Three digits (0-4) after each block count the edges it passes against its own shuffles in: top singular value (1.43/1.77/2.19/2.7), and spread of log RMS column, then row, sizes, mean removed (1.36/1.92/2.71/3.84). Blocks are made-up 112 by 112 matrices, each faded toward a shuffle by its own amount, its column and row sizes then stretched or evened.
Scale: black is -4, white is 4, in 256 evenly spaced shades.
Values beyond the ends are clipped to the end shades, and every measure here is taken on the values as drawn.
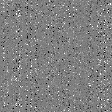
0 3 0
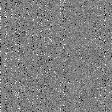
0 3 0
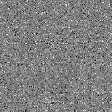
2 0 2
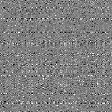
4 1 3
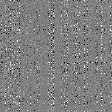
2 4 2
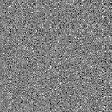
3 2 0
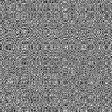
4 1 2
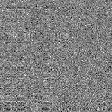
3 0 1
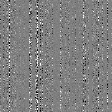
2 4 0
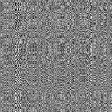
4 4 1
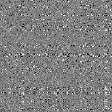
3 2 3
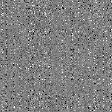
1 3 2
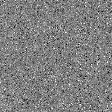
0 1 0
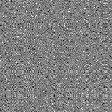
4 1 0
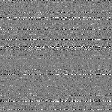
4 1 4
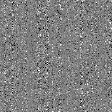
1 3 1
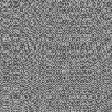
4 1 0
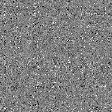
1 2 2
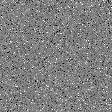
0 0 1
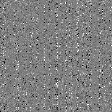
2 3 1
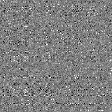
3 1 2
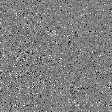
1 1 2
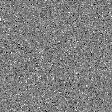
1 0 1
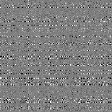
4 2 4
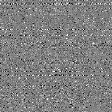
3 1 3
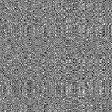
4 2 1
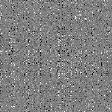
3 3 1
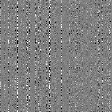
3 4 1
